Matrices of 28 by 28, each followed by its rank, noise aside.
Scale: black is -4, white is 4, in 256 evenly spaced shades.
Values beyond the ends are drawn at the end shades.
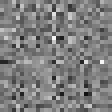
four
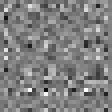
four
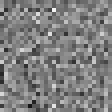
eight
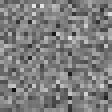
eight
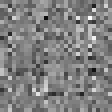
four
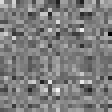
three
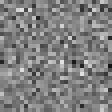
eight
